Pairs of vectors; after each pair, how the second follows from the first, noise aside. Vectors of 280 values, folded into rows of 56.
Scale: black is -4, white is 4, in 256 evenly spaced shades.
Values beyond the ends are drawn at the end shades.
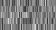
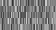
sign-scrambled.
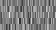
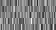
wrapped around.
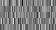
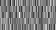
wrapped around, negated.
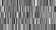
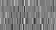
wrapped around, partly zeroed.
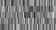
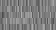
reversed, negated, shrunk.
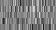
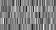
sign-scrambled.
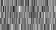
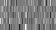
wrapped around, partly zeroed.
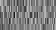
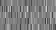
reversed, negated, partly zeroed.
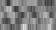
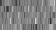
wrapped around, partly zeroed.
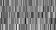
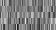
negated.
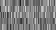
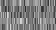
negated.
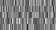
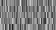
wrapped around, negated.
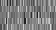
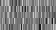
wrapped around.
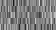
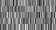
sign-scrambled.
